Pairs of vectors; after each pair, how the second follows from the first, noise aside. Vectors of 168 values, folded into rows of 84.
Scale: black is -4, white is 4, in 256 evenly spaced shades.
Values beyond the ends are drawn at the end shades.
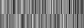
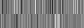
negated, partly zeroed.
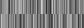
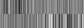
negated, partly zeroed.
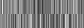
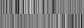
reversed, negated, partly zeroed.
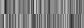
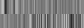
partly zeroed.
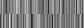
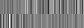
partly zeroed.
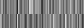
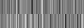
negated, partly zeroed.
